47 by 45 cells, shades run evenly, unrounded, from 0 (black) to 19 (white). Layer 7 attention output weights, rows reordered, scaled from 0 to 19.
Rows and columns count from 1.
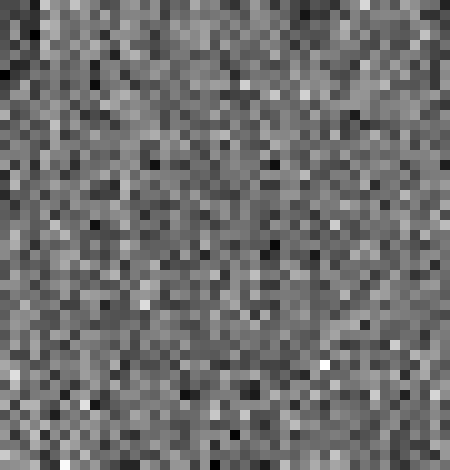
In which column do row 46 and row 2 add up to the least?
44
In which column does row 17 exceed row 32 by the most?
5
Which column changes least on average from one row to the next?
29
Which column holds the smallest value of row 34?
43
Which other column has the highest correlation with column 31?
3
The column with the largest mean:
9
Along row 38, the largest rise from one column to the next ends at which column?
32
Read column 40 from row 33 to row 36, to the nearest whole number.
7 7 15 8
